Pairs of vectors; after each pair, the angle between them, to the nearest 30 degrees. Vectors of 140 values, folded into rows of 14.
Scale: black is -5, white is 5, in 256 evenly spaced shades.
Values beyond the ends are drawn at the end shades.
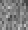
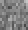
150 degrees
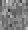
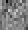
150 degrees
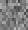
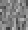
120 degrees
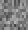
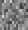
120 degrees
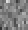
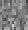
90 degrees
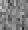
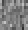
90 degrees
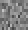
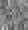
90 degrees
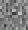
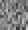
120 degrees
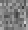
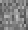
150 degrees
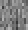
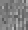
120 degrees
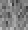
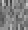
90 degrees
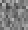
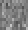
60 degrees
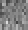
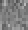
60 degrees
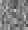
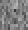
150 degrees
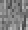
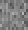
90 degrees
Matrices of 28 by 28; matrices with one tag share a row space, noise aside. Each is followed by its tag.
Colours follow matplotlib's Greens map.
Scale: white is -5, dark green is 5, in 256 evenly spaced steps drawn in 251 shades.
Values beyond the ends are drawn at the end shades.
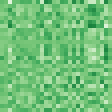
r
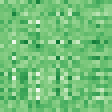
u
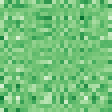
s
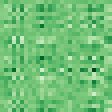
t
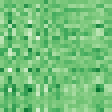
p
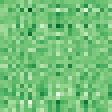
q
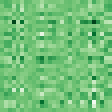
t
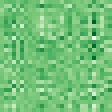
t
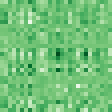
q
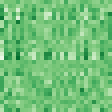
s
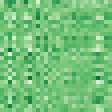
p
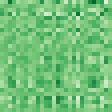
r
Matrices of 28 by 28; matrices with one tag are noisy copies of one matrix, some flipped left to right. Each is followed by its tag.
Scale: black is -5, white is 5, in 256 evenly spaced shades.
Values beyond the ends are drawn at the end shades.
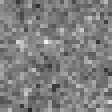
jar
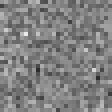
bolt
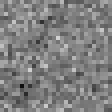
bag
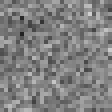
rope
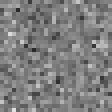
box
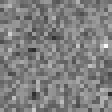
box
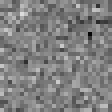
rope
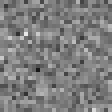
bolt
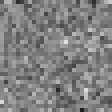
jar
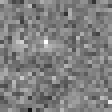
jar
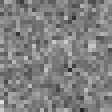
jar
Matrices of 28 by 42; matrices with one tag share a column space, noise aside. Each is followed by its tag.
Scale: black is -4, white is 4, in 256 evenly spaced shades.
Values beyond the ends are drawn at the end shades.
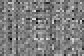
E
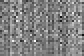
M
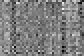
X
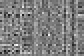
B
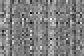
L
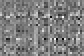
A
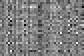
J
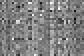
E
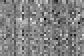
L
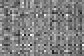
B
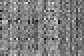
E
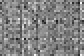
E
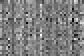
L
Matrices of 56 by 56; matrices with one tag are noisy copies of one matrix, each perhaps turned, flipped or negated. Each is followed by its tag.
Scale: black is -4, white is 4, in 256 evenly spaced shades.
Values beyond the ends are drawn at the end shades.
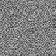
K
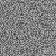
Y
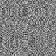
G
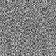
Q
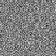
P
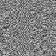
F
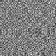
K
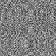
G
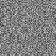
P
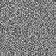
K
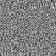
F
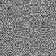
P
